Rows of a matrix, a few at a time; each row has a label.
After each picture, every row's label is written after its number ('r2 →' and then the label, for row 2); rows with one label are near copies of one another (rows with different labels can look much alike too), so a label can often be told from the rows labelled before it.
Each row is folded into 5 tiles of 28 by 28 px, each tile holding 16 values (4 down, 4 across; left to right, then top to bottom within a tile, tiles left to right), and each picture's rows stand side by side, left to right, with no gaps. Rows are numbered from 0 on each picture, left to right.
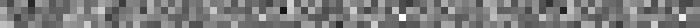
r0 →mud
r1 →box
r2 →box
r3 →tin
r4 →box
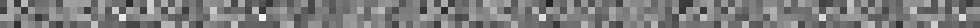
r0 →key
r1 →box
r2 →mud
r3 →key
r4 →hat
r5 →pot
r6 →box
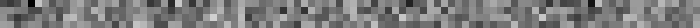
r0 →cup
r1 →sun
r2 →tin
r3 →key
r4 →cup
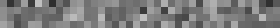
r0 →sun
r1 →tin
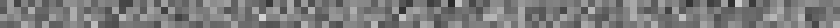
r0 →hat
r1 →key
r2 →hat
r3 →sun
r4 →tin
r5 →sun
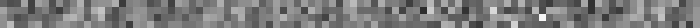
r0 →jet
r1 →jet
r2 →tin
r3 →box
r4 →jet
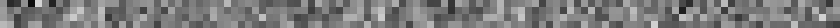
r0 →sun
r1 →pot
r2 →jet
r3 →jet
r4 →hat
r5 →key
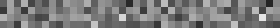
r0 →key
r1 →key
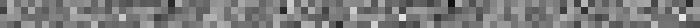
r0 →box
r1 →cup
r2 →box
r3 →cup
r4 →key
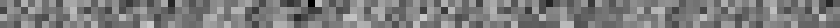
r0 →tin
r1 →mud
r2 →cup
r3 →tin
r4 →mud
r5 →tin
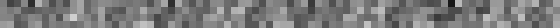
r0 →sun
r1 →mud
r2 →mud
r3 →cup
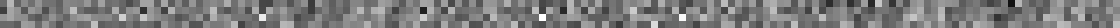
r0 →box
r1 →pot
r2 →mud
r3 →pot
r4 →box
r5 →tin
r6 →sun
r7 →cup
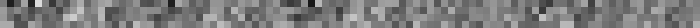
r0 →sun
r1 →cup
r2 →cup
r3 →hat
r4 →mud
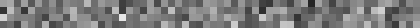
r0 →pot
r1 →hat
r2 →mud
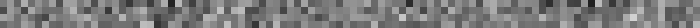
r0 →tin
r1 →mud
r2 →key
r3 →tin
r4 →sun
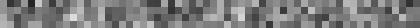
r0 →sun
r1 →jet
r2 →tin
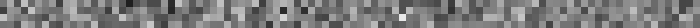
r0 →tin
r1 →jet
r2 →pot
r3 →jet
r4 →hat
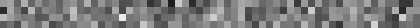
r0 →pot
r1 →sun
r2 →hat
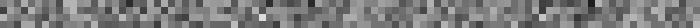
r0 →tin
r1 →key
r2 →cup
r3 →hat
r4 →cup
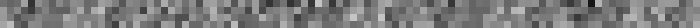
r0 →mud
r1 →tin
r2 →sun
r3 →mud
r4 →cup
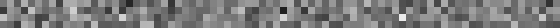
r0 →tin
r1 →mud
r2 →pot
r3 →key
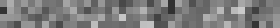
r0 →box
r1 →mud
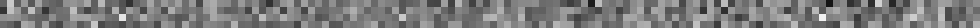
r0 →box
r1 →tin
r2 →pot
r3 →sun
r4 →cup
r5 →key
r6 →sun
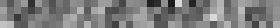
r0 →mud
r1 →sun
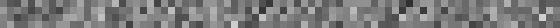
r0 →jet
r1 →hat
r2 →hat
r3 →pot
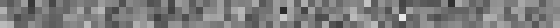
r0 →mud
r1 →jet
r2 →pot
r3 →cup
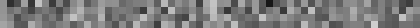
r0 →sun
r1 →tin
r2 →hat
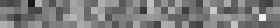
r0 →cup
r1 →box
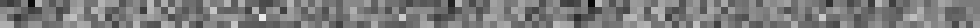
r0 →cup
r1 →box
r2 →box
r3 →cup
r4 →cup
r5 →key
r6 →sun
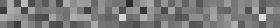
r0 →key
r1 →pot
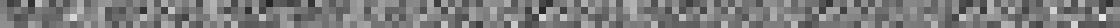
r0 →sun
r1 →tin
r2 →cup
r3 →hat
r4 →tin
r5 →hat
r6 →hat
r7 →box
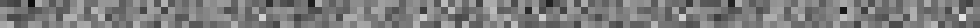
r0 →cup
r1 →key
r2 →cup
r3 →tin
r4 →key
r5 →cup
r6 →pot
